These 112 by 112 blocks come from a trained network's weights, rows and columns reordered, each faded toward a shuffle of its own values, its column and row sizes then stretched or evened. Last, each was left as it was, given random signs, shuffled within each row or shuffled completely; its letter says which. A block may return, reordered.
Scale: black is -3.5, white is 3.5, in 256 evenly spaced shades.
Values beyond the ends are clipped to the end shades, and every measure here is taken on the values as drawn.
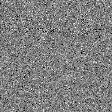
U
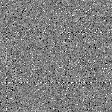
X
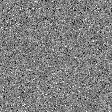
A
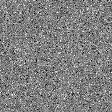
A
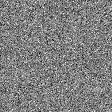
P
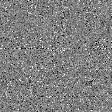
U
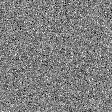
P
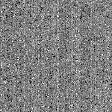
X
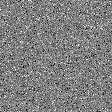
P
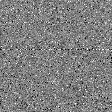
A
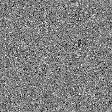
U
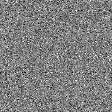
U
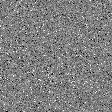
P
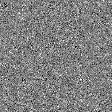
U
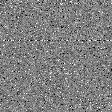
A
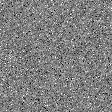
P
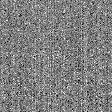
X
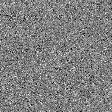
A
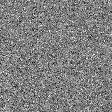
P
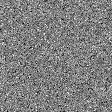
P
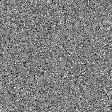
A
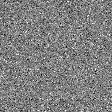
A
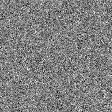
A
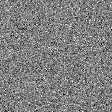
A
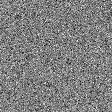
P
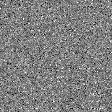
A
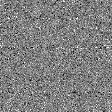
U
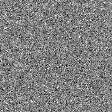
U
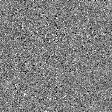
U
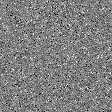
P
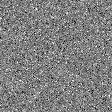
P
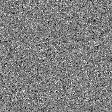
A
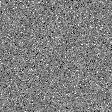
P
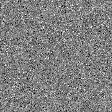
A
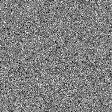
A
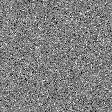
P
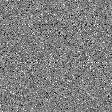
A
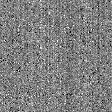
X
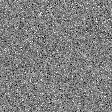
P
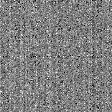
X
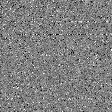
A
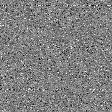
A
